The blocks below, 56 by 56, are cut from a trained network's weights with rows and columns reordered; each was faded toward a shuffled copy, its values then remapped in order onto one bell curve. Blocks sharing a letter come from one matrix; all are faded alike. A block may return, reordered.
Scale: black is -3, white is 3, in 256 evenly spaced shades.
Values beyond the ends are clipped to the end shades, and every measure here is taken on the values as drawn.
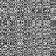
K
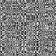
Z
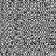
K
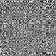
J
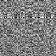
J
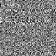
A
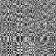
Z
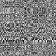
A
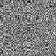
Z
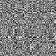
A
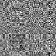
K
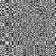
Z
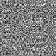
J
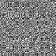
A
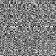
J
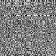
J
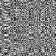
Z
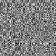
J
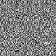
A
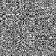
A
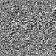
A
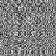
K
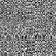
A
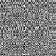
K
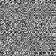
A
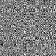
J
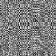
Z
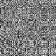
J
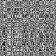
K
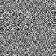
A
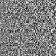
A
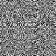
J
